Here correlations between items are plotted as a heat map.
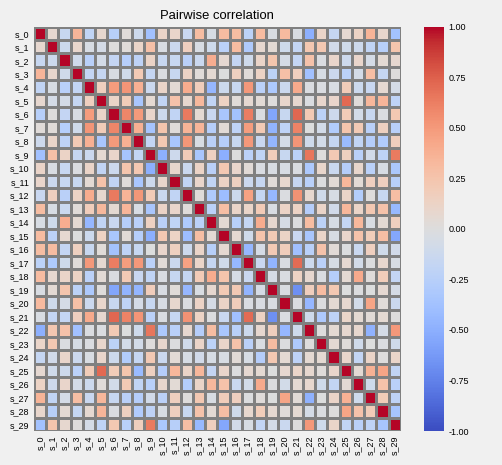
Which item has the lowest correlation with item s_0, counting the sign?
s_22
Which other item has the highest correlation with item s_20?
s_27
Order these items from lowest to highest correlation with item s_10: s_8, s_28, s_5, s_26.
s_5, s_28, s_26, s_8
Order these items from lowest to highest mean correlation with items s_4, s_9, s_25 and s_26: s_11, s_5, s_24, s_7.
s_24, s_11, s_7, s_5
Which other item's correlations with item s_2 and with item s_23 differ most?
s_14
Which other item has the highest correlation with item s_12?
s_6
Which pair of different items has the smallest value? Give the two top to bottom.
s_19, s_21
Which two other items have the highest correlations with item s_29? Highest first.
s_9, s_22
